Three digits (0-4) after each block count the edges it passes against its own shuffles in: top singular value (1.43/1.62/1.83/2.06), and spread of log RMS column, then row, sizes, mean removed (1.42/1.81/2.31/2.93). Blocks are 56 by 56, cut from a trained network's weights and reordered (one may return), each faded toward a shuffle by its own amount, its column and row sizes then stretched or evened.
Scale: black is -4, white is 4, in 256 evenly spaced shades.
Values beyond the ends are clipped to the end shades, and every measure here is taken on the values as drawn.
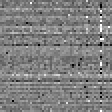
4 1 1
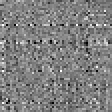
3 1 3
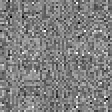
3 2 0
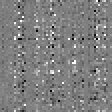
2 4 1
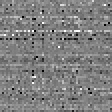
3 1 3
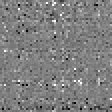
0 2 2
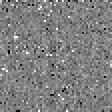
0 0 0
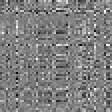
4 3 3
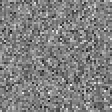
1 0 0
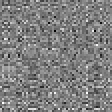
3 1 2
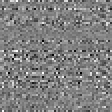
3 0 4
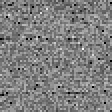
0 0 0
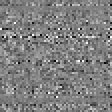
1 1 4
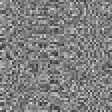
3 1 0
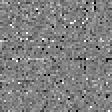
1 0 2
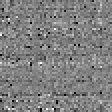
0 2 3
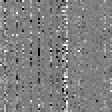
2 4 0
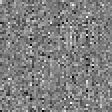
0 2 1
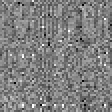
3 1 0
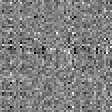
4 2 2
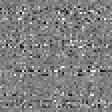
0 1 4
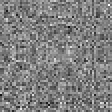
3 0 1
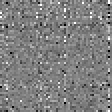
2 2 2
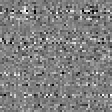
0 0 4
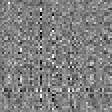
4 3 2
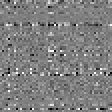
3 1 4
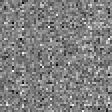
0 3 0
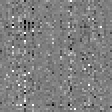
1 3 0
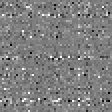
0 1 3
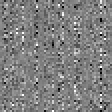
1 4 0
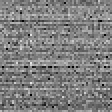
4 0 1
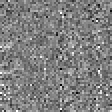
2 2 1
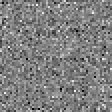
1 0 0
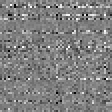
2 1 4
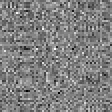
3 0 1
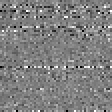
2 0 4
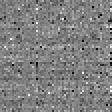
1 2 0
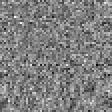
3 0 2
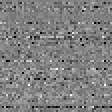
1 0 4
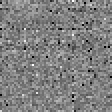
0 2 1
